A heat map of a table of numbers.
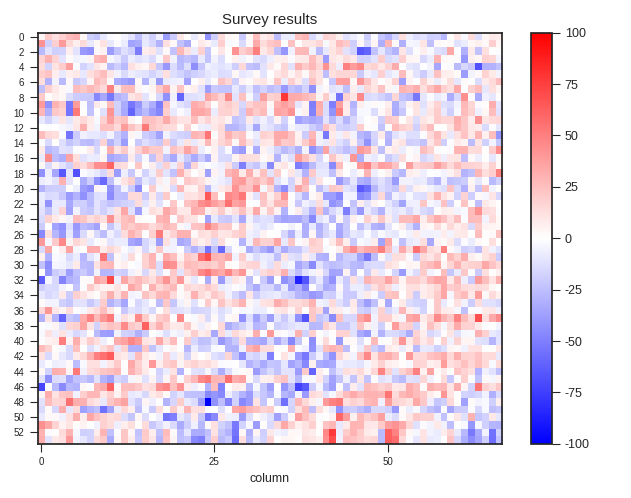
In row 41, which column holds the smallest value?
39
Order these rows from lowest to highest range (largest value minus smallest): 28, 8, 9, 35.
35, 9, 28, 8
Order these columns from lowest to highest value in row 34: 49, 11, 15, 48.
49, 48, 11, 15
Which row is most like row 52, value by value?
53
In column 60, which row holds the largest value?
37
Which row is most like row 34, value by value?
11
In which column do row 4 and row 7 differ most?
63
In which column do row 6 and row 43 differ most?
13
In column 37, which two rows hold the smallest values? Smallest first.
32, 46
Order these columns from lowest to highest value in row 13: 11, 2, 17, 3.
17, 11, 3, 2
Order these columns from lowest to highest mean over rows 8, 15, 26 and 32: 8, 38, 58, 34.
38, 8, 34, 58
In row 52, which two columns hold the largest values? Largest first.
42, 50
